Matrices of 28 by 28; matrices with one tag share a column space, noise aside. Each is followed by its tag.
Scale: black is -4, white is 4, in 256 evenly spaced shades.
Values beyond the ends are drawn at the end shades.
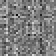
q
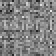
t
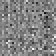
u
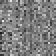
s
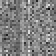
s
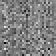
u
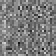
q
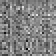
q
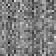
t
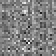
u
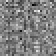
t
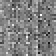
s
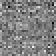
t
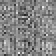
q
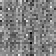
s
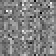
t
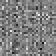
q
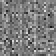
u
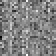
t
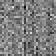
q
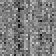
s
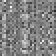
u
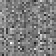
u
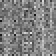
s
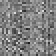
u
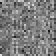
t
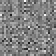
u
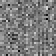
s
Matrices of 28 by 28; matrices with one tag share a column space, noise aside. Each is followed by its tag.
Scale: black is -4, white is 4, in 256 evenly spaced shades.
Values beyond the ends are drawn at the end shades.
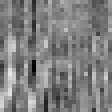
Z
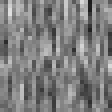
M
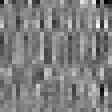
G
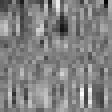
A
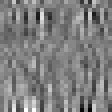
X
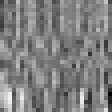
Z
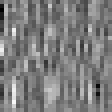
M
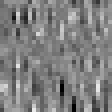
X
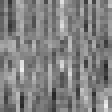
Z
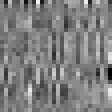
G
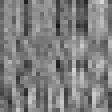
Z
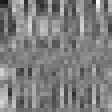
A
